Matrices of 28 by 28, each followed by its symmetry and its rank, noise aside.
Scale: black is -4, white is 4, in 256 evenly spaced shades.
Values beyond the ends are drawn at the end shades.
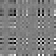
symmetric, rank one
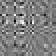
symmetric, rank two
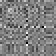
symmetric, rank three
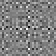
antisymmetric, rank two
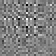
no symmetry, rank two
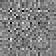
symmetric, rank three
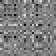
symmetric, rank two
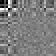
symmetric, rank one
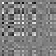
symmetric, rank one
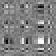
symmetric, rank one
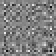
symmetric, rank three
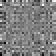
antisymmetric, rank two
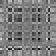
symmetric, rank one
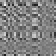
no symmetry, rank two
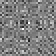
symmetric, rank three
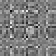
symmetric, rank two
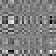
no symmetry, rank one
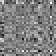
no symmetry, rank two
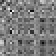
symmetric, rank three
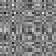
antisymmetric, rank two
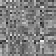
no symmetry, rank three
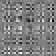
antisymmetric, rank two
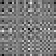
symmetric, rank two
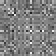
symmetric, rank three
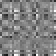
no symmetry, rank two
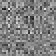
no symmetry, rank three
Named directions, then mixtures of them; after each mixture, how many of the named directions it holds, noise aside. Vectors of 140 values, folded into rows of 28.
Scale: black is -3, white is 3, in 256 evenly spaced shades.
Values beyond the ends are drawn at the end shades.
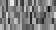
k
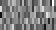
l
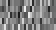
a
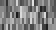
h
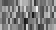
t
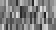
one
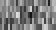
two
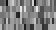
four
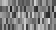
two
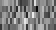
one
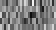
four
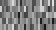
three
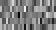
four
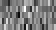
three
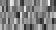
four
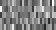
one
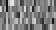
three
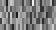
four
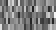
three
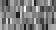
four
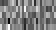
two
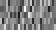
one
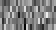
three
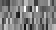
three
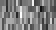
one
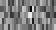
four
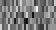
one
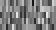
three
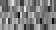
four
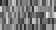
three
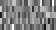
one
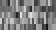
two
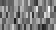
four
